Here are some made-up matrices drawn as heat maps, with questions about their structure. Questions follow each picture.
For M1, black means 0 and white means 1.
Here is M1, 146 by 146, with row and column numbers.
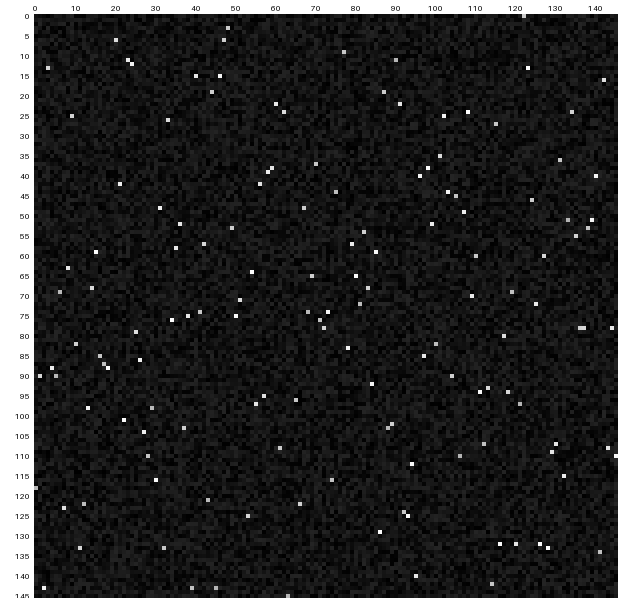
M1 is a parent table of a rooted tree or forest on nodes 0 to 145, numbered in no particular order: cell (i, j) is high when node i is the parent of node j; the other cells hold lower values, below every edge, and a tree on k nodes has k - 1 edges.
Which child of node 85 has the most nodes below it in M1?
97
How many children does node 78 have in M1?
4
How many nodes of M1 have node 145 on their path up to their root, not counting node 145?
2
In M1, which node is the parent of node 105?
45
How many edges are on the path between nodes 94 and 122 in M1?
3
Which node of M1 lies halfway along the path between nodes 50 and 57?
15
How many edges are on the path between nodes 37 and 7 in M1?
8
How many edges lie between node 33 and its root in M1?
9
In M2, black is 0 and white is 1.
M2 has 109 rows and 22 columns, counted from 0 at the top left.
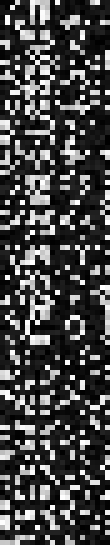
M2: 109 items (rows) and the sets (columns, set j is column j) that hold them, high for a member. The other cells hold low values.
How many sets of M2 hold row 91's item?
8
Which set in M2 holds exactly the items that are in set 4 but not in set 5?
20
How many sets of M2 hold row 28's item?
7
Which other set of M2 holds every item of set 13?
3
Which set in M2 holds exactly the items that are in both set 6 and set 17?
12
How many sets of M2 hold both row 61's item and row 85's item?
3
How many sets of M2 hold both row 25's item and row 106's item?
0
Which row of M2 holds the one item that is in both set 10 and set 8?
46
